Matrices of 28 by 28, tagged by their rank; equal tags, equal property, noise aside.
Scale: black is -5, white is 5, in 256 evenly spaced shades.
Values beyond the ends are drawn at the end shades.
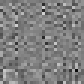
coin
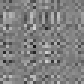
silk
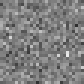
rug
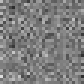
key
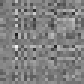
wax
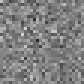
rug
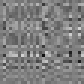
silk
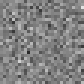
rug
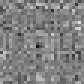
coin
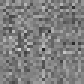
key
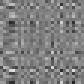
silk
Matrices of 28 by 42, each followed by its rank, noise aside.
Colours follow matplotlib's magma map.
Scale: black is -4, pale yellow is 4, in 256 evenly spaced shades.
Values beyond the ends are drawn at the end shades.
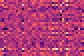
three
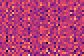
three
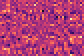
five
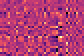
two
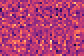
four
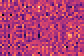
four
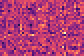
five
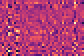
four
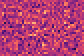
six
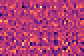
five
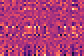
two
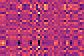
two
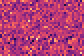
five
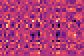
three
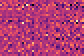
five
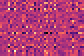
two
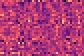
six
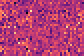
six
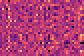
four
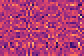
three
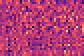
six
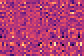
four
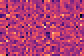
three
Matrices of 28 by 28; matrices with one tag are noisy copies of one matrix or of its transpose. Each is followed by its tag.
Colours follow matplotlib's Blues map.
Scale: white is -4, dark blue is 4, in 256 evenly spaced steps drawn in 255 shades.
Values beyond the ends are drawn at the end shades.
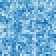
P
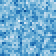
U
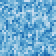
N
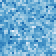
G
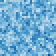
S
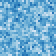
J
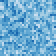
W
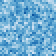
U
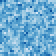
N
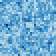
P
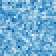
J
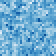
U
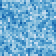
J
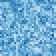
J
